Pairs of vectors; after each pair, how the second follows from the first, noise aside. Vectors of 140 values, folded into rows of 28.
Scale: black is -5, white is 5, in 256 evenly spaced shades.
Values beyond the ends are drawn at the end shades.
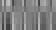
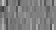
wrapped around, negated, partly zeroed.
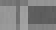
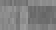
shrunk.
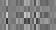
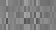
shrunk.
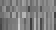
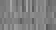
wrapped around, shrunk.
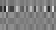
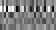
negated, scaled up.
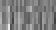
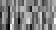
negated, scaled up.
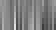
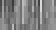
reversed.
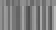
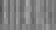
reversed, negated, shrunk.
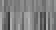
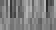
reversed.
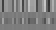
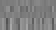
reversed, shrunk.
